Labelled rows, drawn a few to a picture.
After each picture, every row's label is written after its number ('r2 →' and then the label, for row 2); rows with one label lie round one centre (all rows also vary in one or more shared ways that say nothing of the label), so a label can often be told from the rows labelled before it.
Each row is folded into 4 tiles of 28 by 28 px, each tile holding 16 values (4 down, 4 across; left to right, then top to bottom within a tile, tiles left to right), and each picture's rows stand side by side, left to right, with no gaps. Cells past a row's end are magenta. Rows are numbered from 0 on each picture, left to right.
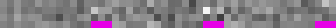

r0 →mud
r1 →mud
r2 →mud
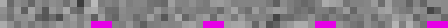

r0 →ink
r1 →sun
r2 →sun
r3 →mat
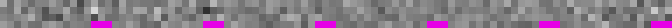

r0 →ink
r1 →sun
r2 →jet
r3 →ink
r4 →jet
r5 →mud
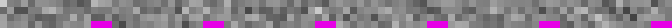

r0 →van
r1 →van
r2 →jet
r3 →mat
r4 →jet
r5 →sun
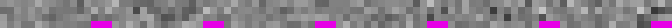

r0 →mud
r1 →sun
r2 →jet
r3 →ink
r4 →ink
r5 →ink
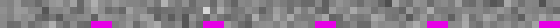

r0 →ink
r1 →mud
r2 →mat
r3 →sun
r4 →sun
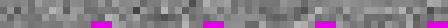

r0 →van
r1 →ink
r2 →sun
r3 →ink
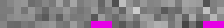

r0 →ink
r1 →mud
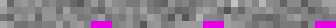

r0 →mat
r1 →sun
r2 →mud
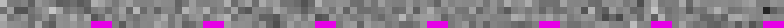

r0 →van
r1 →van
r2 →van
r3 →jet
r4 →jet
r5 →ink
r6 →jet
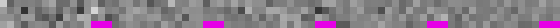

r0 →jet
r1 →sun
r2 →mat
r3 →van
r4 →van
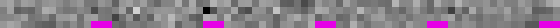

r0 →jet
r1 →mat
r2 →van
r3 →sun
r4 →mud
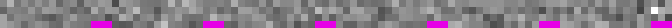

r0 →mud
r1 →ink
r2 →mud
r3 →ink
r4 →jet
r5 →mud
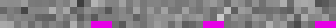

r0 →ink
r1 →van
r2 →jet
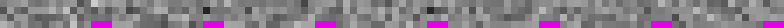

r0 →ink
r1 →jet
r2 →sun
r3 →sun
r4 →sun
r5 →mud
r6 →sun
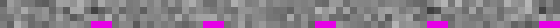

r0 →sun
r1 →jet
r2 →mud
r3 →mat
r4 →jet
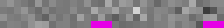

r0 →mud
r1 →mat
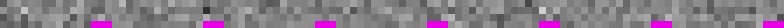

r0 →mat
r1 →jet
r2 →sun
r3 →van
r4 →mud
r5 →van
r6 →jet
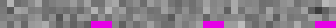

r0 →mud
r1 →van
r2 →sun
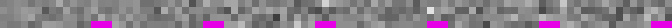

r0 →ink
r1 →ink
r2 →sun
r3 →mud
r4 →jet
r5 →jet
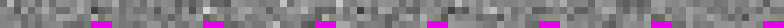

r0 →jet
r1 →van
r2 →ink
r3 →jet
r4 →mud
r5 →van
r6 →sun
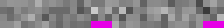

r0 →mud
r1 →van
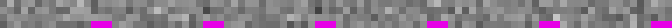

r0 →jet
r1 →jet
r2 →jet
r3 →van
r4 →van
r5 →ink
